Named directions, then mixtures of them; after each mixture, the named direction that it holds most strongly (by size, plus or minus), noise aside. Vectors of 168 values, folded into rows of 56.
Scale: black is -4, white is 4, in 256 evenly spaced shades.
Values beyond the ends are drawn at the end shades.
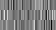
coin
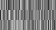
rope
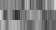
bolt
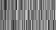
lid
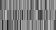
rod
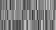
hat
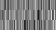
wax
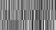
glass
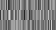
rope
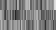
bolt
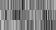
bolt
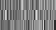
glass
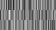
rope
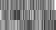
bolt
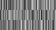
hat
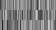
rod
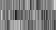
bolt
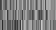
rod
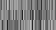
glass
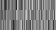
lid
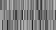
rod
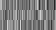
rod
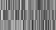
rope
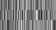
rod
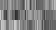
bolt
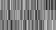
hat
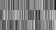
bolt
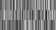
hat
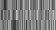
lid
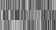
rope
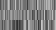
hat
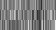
glass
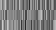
rod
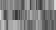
bolt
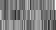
bolt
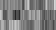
bolt
